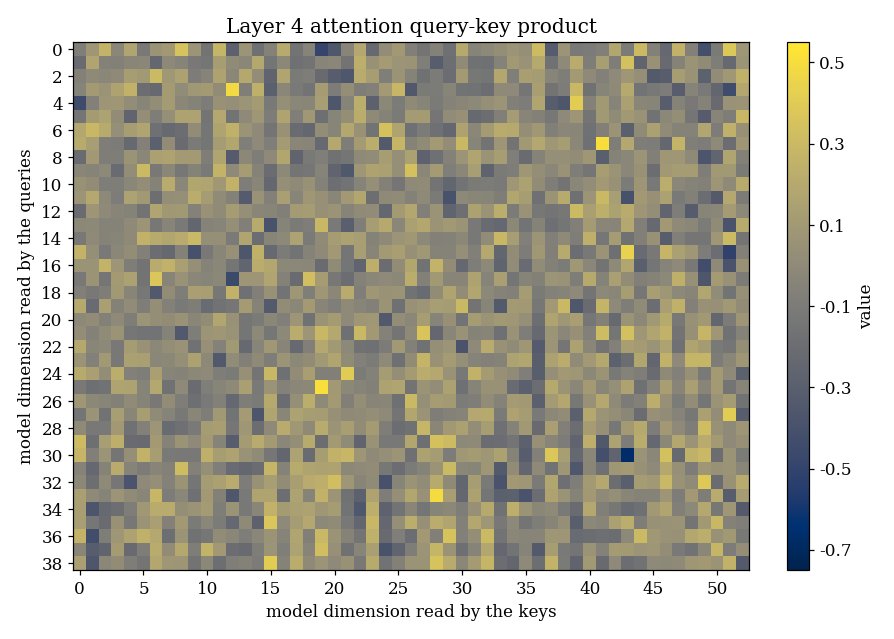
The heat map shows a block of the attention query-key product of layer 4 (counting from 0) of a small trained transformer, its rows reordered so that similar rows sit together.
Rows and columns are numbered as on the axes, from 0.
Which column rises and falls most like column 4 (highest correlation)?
24
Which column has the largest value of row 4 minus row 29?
39
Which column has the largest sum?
19
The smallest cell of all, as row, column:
30, 43
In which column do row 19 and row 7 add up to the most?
41
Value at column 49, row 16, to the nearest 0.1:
-0.4
